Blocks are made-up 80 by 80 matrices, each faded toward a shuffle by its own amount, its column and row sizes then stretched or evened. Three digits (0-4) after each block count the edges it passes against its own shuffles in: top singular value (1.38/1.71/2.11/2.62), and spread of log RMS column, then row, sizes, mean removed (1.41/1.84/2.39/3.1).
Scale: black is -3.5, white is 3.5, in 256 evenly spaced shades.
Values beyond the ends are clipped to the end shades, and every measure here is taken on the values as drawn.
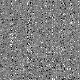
0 3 1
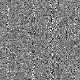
1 3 0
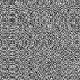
4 2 0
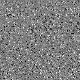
0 0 2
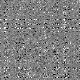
0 3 3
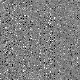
0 3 0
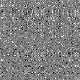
3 1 2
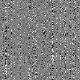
2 4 0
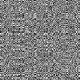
4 3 2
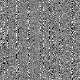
1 4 0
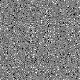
2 1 0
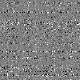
1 2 4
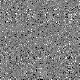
2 1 2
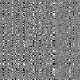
4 4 3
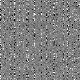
3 4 1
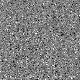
0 0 1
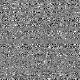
0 1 4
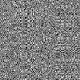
3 2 0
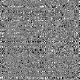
3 3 3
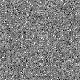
2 0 0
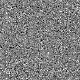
0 2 1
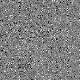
2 2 1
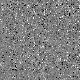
0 2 1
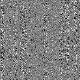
0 4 0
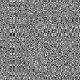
4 2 0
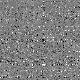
1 1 3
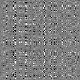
4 4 3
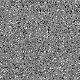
0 1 2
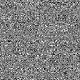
2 0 3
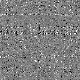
1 2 3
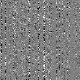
2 4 0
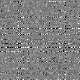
3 2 4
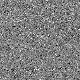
0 0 1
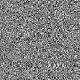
3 1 1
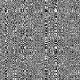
4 4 1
